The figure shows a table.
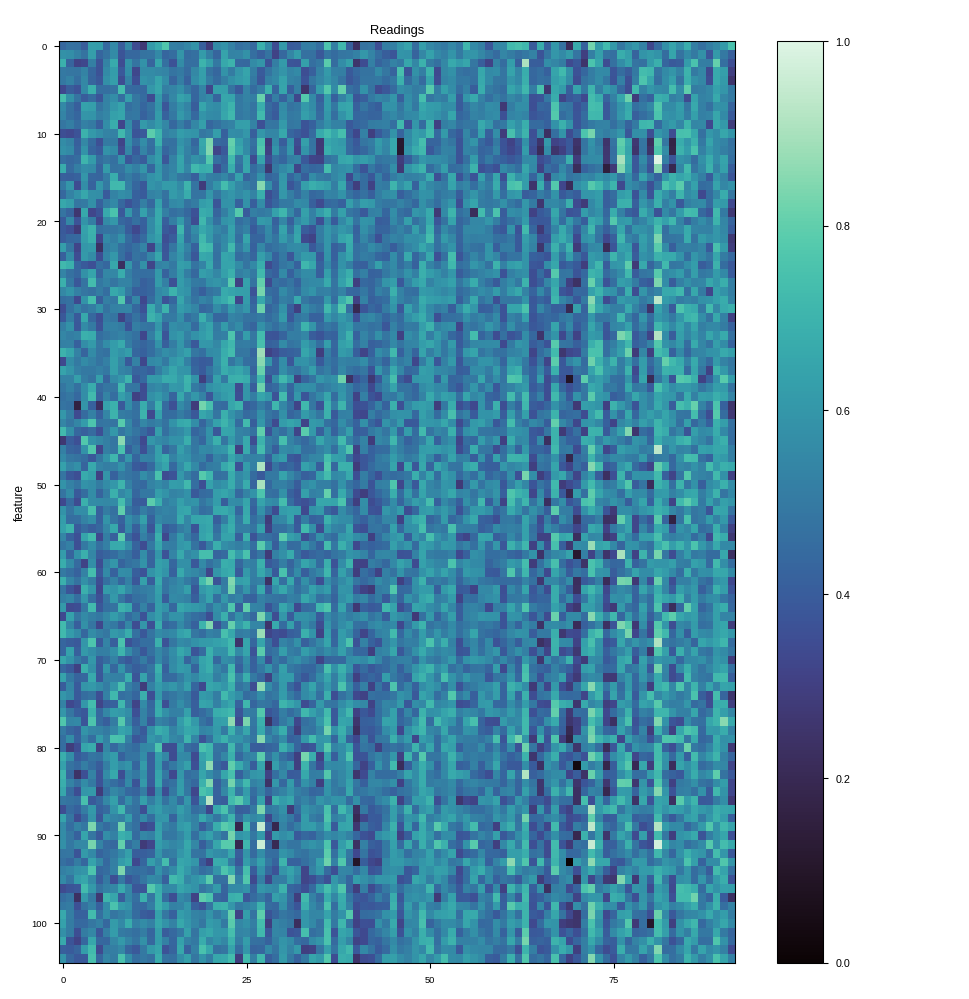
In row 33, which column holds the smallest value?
65
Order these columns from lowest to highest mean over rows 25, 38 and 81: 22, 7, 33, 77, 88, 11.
88, 11, 22, 7, 33, 77
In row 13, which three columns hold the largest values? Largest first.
81, 76, 20
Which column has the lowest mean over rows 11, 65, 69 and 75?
70
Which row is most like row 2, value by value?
83
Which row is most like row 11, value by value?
12
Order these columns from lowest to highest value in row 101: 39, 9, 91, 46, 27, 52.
46, 91, 9, 52, 39, 27
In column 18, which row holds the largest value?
14
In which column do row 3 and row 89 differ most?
27
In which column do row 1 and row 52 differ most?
71
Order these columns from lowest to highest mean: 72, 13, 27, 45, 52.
52, 45, 13, 27, 72
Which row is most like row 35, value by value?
67
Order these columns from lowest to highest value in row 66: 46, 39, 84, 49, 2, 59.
46, 2, 59, 84, 39, 49
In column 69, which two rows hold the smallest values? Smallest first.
93, 38
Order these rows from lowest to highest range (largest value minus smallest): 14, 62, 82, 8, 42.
8, 42, 62, 14, 82
